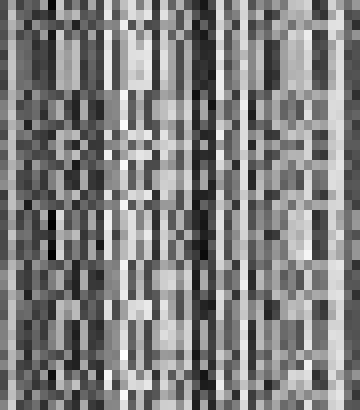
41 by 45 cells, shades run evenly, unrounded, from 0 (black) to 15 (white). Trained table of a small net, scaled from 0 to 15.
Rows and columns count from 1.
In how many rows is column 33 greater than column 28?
12
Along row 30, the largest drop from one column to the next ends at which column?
17
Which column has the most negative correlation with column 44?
33
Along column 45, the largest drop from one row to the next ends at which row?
27
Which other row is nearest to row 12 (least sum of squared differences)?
28
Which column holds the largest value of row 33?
31
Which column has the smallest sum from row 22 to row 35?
25
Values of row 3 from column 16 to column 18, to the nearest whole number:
14 5 11
